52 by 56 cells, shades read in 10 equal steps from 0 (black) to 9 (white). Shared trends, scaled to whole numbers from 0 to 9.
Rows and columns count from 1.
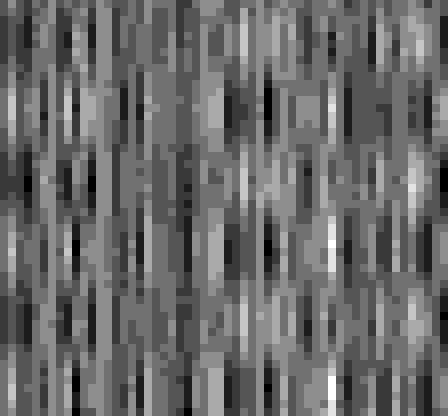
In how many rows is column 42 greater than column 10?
32
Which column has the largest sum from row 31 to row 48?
42
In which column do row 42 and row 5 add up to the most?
31
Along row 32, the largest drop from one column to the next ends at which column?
10
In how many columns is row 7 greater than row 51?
24
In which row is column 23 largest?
13
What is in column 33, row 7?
5
